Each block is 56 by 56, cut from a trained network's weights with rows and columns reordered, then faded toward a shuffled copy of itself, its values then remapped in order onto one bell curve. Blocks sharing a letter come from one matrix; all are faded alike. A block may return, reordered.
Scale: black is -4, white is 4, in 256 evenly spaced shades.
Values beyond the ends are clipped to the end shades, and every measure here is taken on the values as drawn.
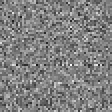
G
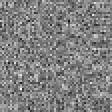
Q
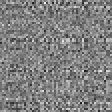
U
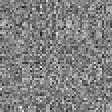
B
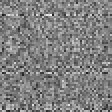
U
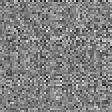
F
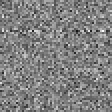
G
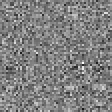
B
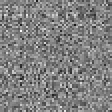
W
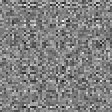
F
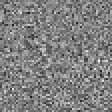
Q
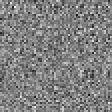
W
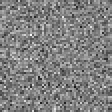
Q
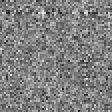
G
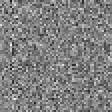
B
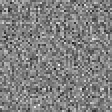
Q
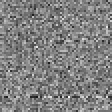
G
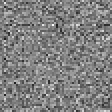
W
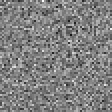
Q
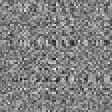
F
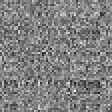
W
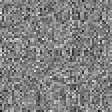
B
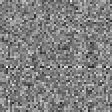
G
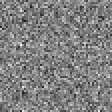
Q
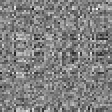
U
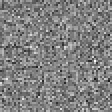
Q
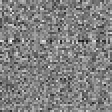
G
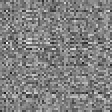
U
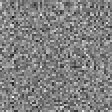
W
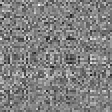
F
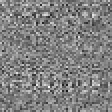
F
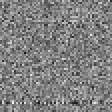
G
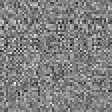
B
